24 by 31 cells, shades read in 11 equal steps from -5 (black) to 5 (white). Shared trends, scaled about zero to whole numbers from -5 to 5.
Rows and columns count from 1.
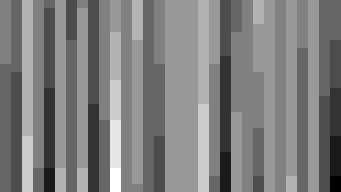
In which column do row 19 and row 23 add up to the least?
31
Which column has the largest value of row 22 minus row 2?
11
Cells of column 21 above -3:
7
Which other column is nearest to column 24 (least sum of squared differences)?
20
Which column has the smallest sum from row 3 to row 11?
21
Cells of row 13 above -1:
20
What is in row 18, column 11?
4
